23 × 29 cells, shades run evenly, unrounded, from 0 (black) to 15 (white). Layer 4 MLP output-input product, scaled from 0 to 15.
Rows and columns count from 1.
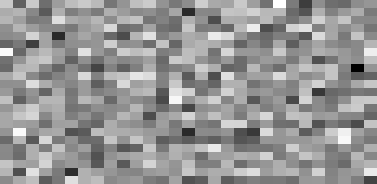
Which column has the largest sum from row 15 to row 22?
21
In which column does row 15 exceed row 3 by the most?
17
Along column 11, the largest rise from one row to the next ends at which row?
10
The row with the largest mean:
7
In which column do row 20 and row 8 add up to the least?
8
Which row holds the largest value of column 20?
4
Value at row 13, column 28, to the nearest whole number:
12
